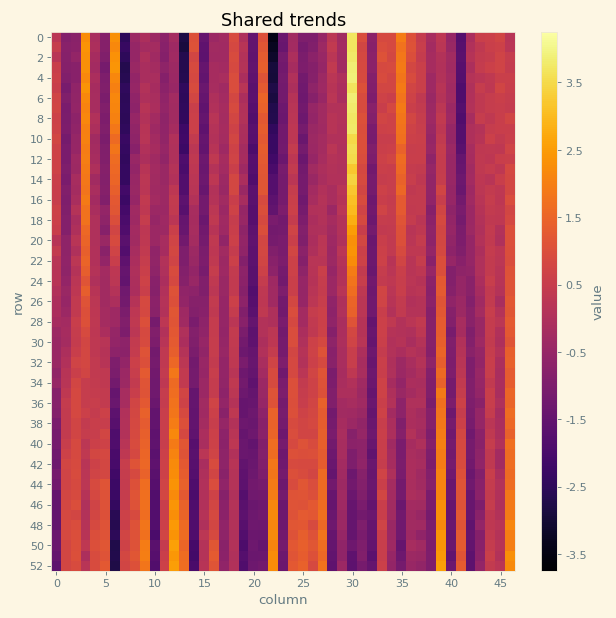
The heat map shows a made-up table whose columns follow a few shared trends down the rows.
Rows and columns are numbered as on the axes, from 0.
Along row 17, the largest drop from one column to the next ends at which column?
7
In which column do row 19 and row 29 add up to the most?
30
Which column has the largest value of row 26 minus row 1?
22
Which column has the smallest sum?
20
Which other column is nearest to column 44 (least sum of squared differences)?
33
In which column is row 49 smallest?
6
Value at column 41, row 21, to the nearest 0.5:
-1
